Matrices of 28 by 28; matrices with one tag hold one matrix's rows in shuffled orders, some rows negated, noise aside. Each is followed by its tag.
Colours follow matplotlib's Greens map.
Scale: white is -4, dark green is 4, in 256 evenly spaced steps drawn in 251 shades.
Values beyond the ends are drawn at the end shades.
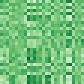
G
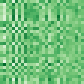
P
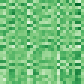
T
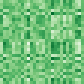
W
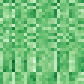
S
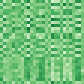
W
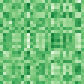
W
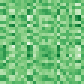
T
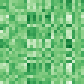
G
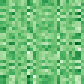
T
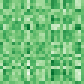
W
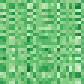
T
